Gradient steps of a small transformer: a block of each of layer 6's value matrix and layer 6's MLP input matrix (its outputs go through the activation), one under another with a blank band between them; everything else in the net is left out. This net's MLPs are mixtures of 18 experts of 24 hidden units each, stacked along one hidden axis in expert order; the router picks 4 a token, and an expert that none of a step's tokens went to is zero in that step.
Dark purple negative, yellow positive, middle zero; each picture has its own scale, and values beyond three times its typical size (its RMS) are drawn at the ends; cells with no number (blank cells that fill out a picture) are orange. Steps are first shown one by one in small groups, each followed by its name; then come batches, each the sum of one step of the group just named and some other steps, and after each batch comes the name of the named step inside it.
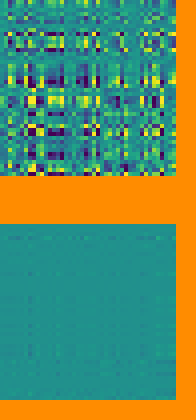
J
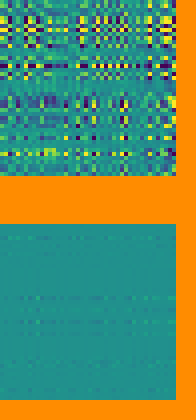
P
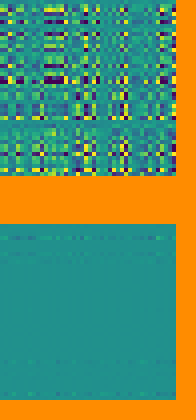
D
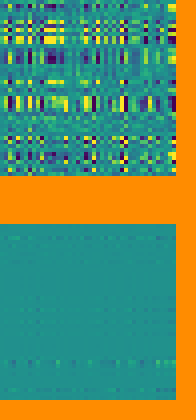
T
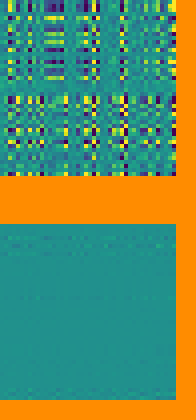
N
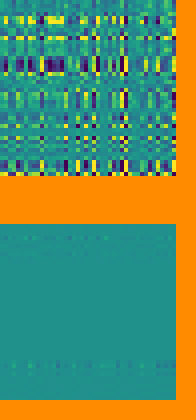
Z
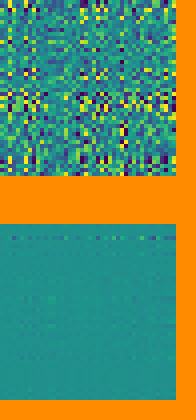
N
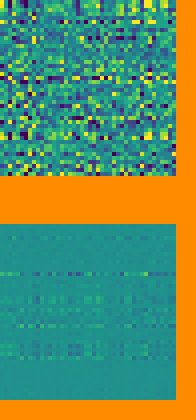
D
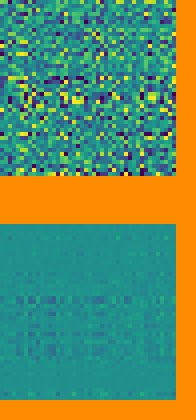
D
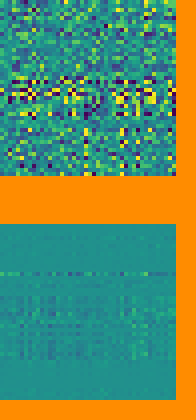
N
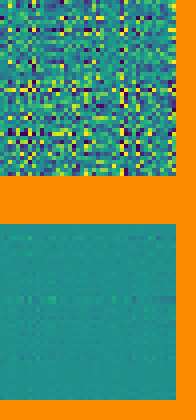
N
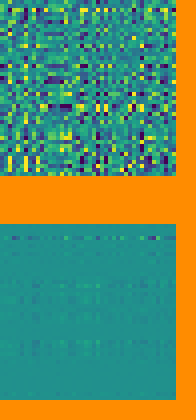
D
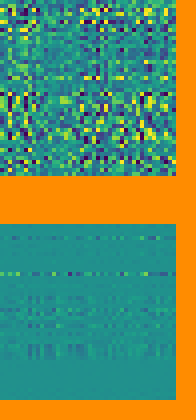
N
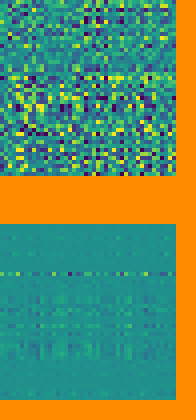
J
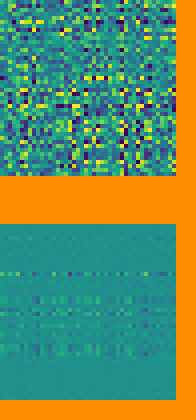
N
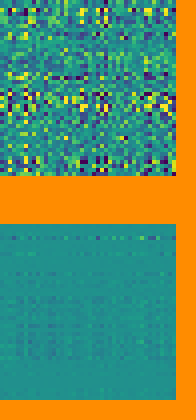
Z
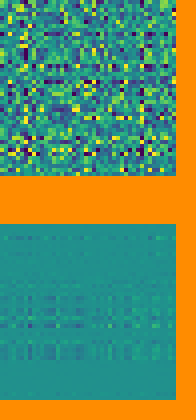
D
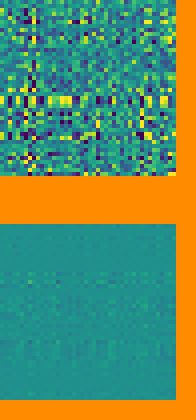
J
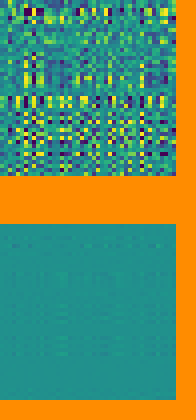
N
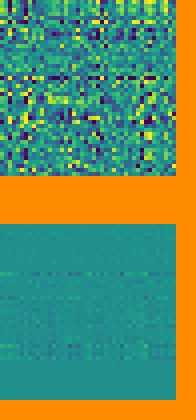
J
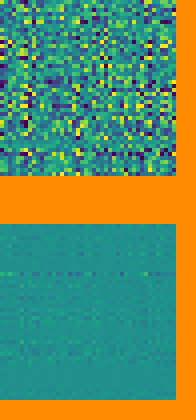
D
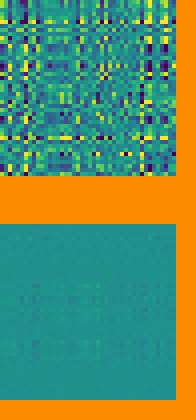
P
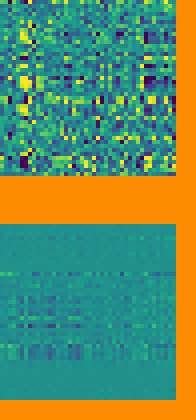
T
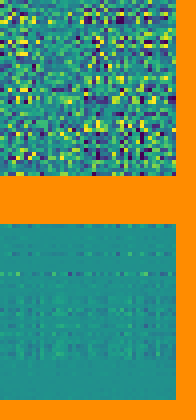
Z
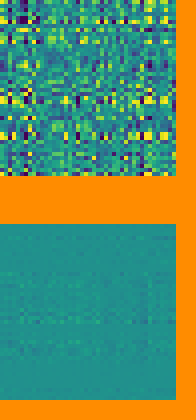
T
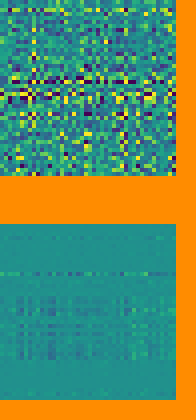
D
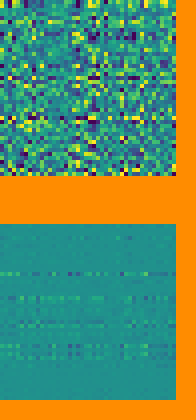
Z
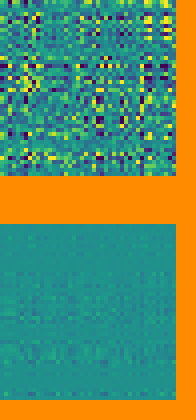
P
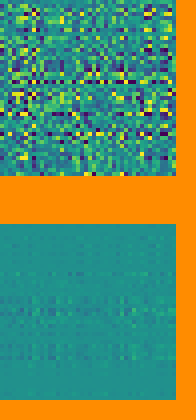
Z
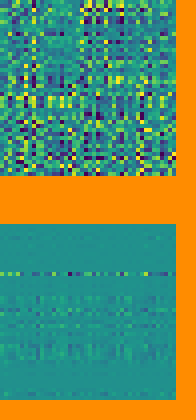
J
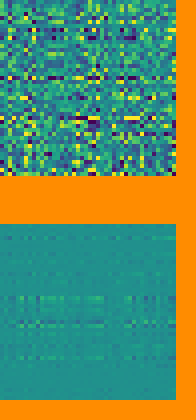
Z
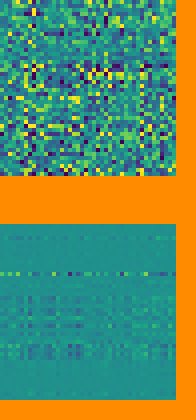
J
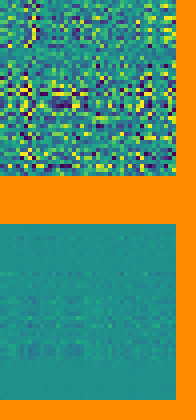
P
